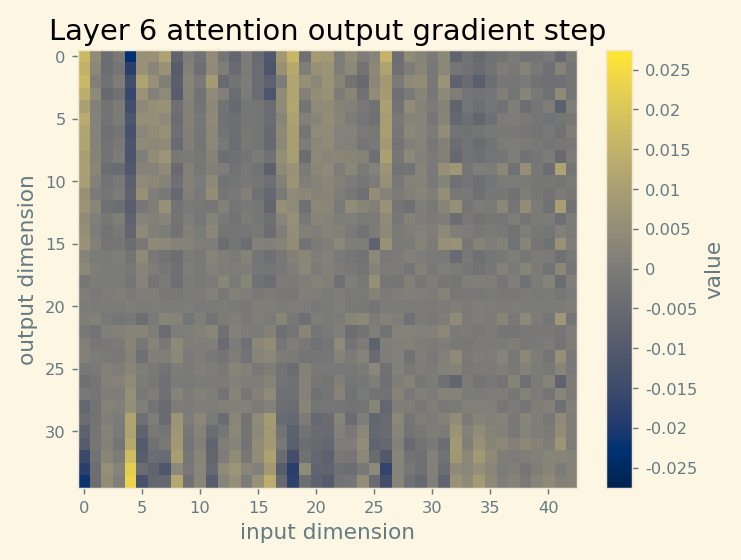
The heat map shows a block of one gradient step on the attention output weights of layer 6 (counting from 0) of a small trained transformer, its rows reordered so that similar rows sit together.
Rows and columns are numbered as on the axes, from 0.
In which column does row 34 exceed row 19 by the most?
4
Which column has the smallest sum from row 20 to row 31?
18
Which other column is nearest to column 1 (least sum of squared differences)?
23
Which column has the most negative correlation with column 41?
28
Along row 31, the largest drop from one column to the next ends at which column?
5
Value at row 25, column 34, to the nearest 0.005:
0
